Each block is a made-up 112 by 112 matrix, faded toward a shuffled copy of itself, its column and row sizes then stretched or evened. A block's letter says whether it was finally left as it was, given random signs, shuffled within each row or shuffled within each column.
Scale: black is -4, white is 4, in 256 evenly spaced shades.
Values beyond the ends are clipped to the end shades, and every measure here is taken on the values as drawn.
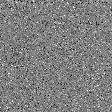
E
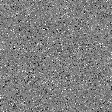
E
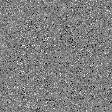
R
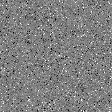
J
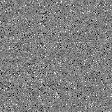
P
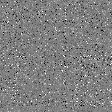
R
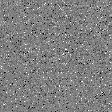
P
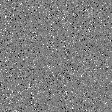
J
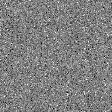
J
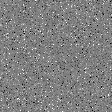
J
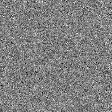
R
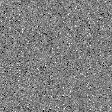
P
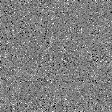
P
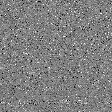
E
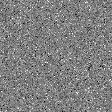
J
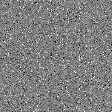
J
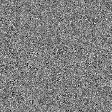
R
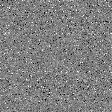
E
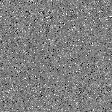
E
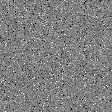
J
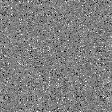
P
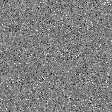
E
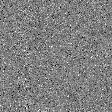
J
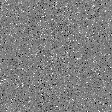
J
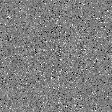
R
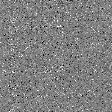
R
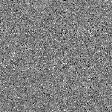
P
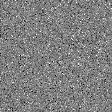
J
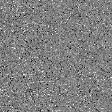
R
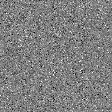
J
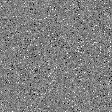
J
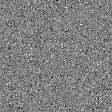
P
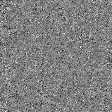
J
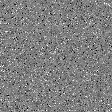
E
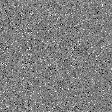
R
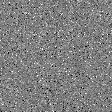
E
